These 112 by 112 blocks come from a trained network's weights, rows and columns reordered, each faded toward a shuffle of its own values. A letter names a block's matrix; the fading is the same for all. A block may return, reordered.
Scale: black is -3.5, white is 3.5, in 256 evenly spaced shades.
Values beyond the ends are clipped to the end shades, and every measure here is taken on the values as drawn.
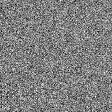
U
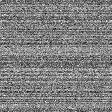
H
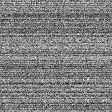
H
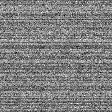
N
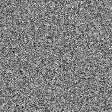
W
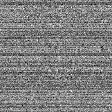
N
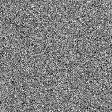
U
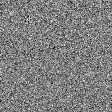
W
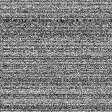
H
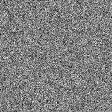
W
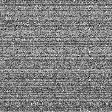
N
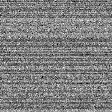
N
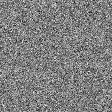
W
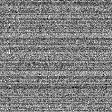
N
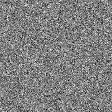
U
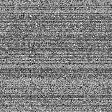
N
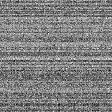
H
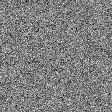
W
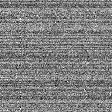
N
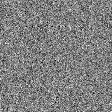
U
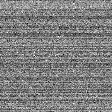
N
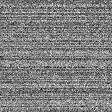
H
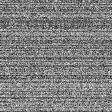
N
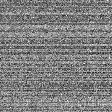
H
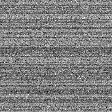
N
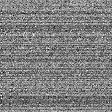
N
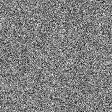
W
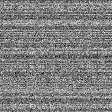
H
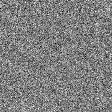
W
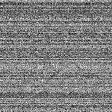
H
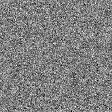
U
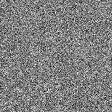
W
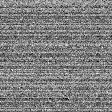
H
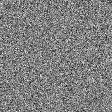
W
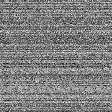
H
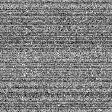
N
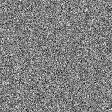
W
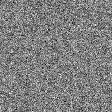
W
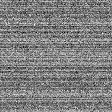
H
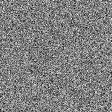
W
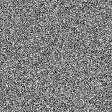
W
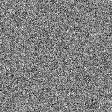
W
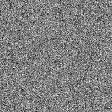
W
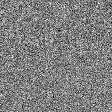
U
